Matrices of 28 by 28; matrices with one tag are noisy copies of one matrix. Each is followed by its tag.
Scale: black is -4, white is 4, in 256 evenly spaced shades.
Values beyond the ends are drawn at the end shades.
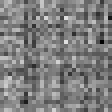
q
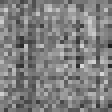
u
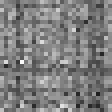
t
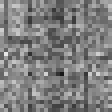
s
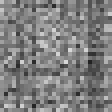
t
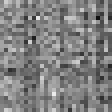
q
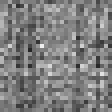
u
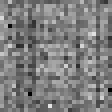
u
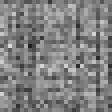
u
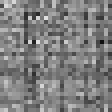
q
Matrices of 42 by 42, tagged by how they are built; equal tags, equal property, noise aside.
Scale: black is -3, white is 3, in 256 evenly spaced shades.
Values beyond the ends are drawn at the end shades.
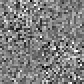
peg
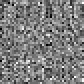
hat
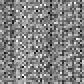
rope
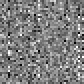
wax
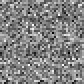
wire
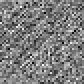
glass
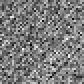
glass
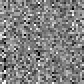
wax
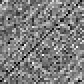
glass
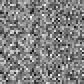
rope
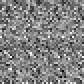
wire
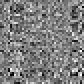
hat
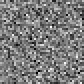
wire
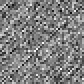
glass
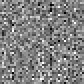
wax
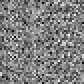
rope
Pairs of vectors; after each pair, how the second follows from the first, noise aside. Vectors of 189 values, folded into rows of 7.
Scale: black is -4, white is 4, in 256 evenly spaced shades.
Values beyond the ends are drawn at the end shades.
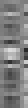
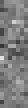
reversed, negated, partly zeroed.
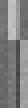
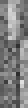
copied.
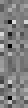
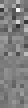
reversed, negated, partly zeroed.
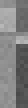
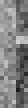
copied.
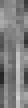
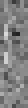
wrapped around, partly zeroed.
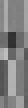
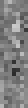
reversed, partly zeroed.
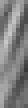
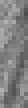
reversed, negated, shrunk.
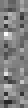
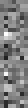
copied.
